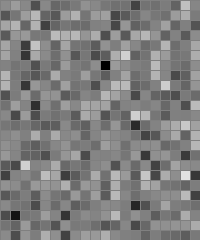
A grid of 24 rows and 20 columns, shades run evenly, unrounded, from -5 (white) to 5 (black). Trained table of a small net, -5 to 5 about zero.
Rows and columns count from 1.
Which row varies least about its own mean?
15
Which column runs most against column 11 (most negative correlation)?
16
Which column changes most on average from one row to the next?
19
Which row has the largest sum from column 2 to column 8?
22
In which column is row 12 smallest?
14
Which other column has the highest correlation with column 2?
7
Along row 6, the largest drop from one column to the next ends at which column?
4
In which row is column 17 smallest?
9
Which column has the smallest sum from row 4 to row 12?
20
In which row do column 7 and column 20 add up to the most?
18
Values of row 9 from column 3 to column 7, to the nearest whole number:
3 -1 0 1 -1
